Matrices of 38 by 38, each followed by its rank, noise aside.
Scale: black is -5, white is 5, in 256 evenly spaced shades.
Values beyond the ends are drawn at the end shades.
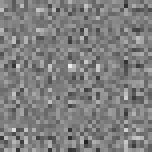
three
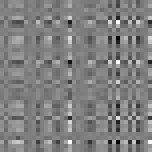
one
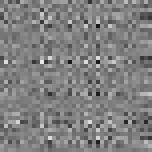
three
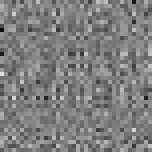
four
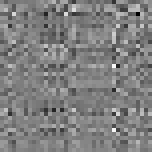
three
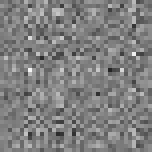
three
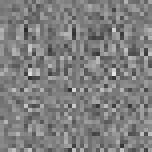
three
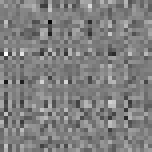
three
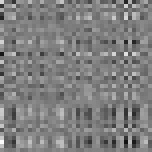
one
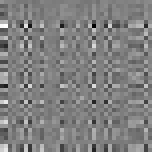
one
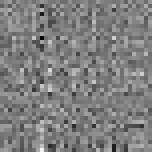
four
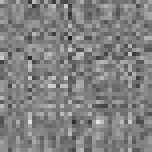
four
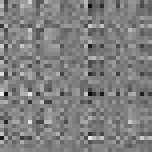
two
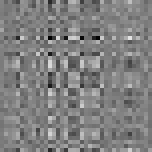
one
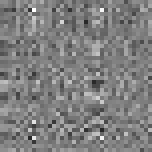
three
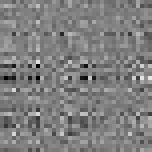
two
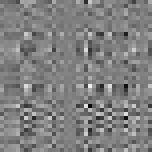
two
